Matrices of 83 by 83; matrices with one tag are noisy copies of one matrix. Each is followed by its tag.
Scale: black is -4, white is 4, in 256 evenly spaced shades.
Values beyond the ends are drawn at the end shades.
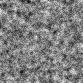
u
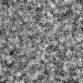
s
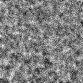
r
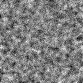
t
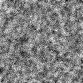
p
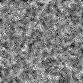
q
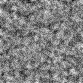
u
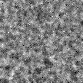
r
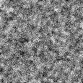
p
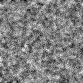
q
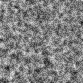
r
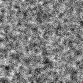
r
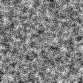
t
